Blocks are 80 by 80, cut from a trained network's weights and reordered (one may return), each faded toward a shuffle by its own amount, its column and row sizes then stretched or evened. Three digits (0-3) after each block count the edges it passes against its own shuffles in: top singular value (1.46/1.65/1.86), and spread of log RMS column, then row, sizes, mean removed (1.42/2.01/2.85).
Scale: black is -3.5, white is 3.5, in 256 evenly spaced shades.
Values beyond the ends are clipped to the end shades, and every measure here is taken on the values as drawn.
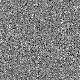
0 1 0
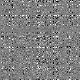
0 3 3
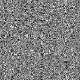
2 2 1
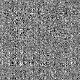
1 1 2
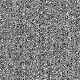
0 0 0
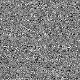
0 0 2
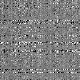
2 2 3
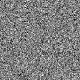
2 1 0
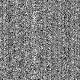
1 1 0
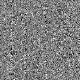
0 2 0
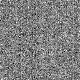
0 0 1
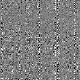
2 3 2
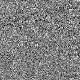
0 1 1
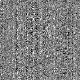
2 2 1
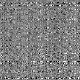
2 1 3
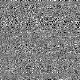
1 1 3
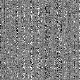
1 3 1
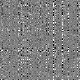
3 3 2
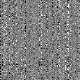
0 3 1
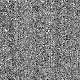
0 1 0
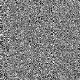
2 2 0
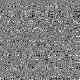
2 0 3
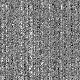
3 2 1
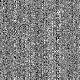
2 2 0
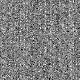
1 1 1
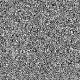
0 0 1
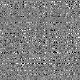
0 2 3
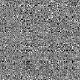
3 2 2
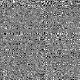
1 2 3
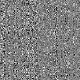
2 3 1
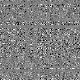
0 2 3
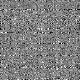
1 0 3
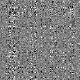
2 3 2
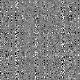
0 3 2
